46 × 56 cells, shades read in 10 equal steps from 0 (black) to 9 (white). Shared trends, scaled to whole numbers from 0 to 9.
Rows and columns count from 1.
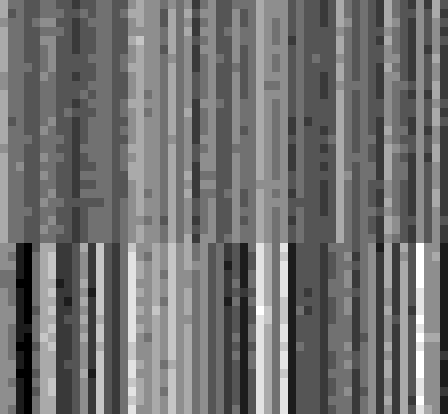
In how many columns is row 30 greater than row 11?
26
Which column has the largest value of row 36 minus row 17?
53
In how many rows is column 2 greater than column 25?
33
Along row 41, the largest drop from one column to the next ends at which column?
37
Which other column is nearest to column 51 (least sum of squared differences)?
11
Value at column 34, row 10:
4
